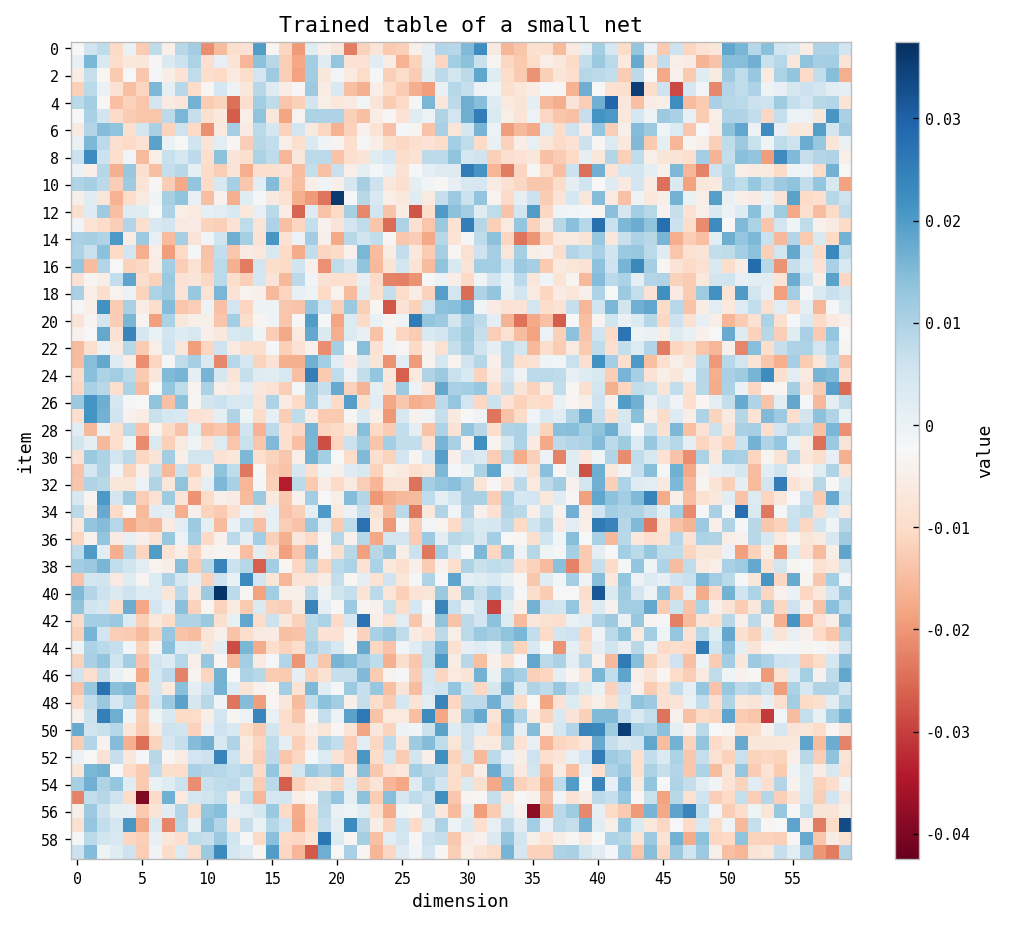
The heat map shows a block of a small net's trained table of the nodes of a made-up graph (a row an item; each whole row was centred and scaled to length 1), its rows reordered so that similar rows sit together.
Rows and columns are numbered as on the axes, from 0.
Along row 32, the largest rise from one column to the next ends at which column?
17
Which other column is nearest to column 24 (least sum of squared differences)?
26
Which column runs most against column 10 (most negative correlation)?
31
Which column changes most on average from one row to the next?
53
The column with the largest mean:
40
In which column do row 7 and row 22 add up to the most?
56
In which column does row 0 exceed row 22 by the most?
51
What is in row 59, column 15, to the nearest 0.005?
0.02
